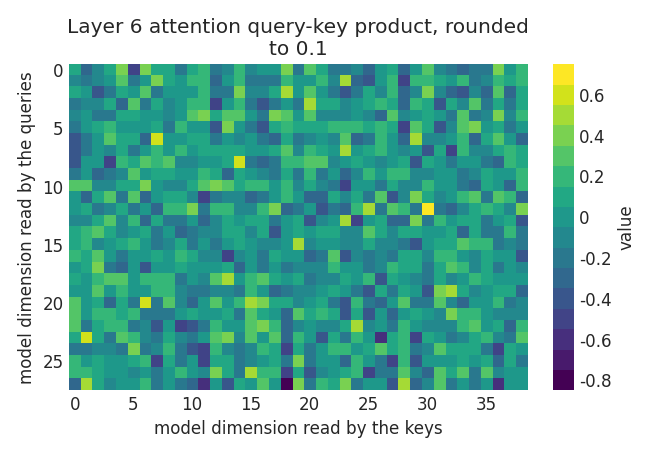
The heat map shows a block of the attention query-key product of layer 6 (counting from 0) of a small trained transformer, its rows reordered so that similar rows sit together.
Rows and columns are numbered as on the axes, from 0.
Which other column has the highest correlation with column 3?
29
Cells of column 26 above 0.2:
2
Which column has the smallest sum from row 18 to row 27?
18
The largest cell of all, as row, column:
12, 30
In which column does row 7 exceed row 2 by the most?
23
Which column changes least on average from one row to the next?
8
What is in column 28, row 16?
0.1
